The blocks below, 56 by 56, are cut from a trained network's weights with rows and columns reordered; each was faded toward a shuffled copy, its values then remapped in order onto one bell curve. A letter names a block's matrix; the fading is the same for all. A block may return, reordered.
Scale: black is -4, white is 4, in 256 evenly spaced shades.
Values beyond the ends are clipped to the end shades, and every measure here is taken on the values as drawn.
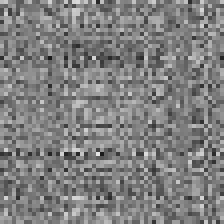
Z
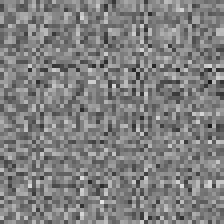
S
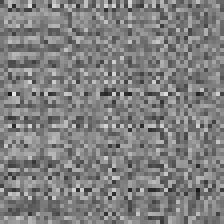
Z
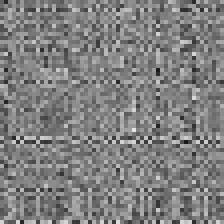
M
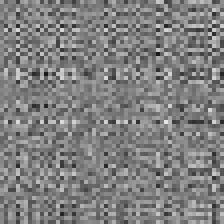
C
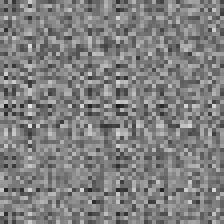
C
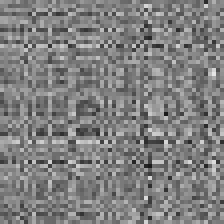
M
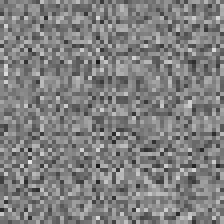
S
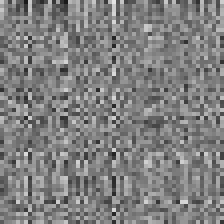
C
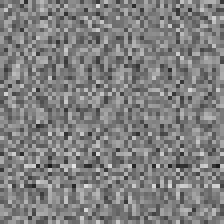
S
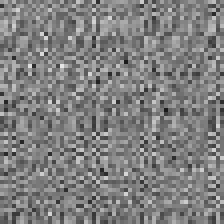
S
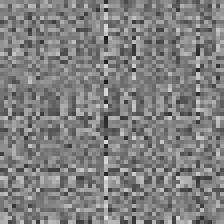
M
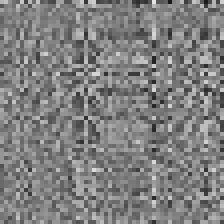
C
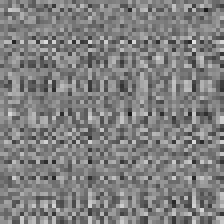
C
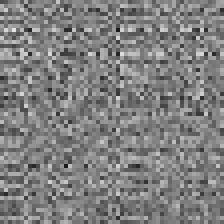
Z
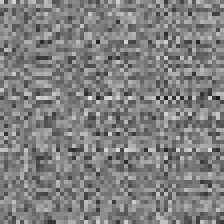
Z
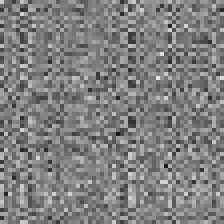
S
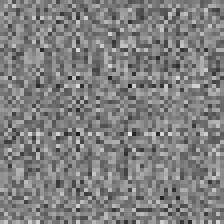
S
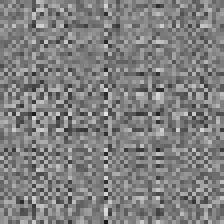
C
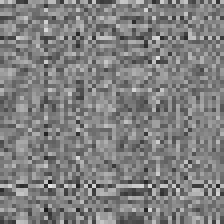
M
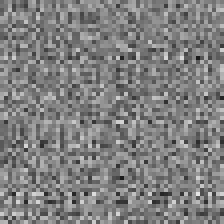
Z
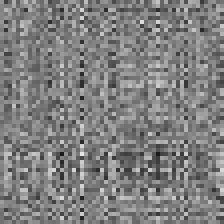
C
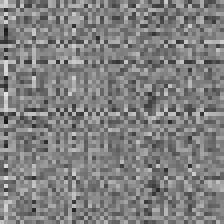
M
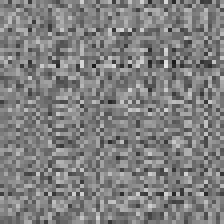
Z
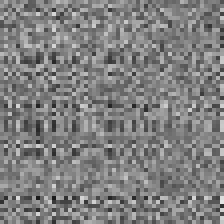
C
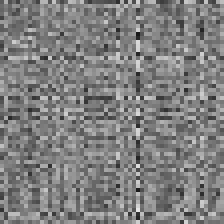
M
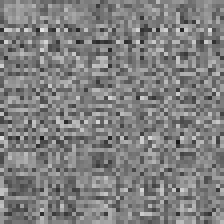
Z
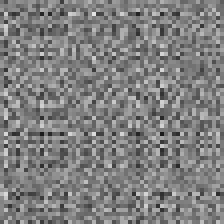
C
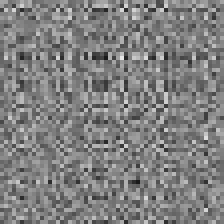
C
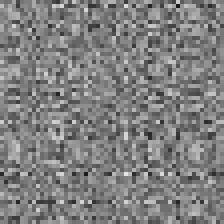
Z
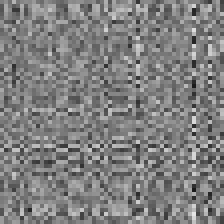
M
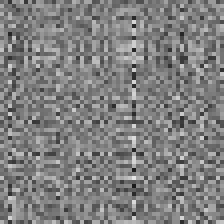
M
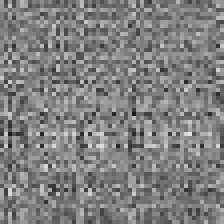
Z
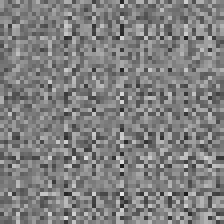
C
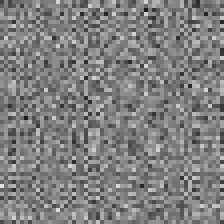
S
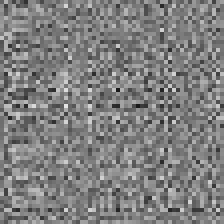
Z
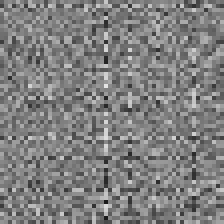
M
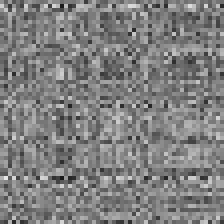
Z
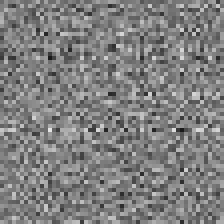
S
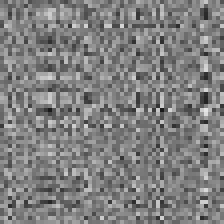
C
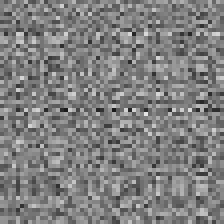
S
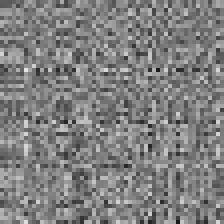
Z
